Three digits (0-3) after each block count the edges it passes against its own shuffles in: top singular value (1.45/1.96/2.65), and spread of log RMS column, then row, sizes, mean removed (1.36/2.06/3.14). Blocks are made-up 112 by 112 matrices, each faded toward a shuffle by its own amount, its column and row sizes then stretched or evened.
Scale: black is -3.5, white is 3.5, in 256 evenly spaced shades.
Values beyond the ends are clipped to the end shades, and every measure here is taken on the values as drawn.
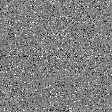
0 0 2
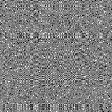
3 1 2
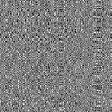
3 2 1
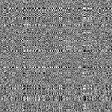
3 2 3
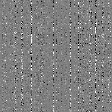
2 3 1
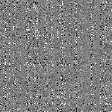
0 3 2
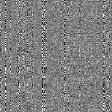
3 3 1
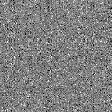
2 1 0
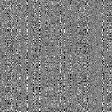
3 3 1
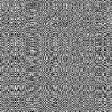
3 3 2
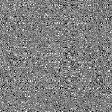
2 1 2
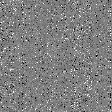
1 2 0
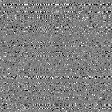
3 0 3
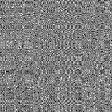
3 1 1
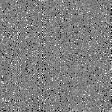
2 2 1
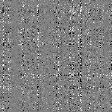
1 3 2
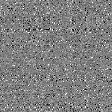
2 1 2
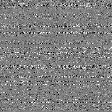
2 0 3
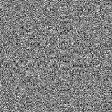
2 1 1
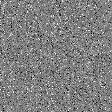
0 1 0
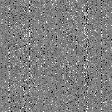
2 3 0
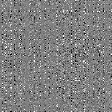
2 3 2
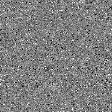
0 1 2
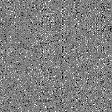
2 2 0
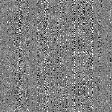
2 3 0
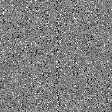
1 2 1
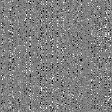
2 3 0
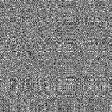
3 0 2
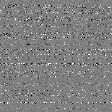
0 1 3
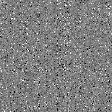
0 2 1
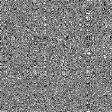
2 2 2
